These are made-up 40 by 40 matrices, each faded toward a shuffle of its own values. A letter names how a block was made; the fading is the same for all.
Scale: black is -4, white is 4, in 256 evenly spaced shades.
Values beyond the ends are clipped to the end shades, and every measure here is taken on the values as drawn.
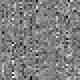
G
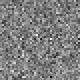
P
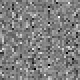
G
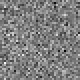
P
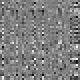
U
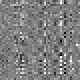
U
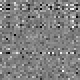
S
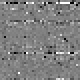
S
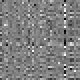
U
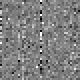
G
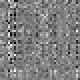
U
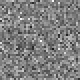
P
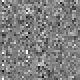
G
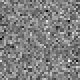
P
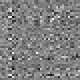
S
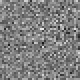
P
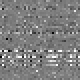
S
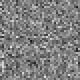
P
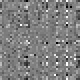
U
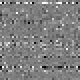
S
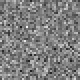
P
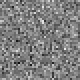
P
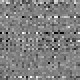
S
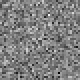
P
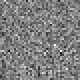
P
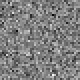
P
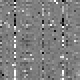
U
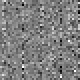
G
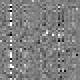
U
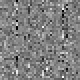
G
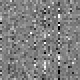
G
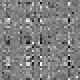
U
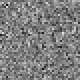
P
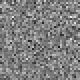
P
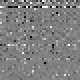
S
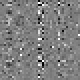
U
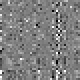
U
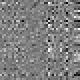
U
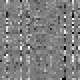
U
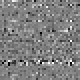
S
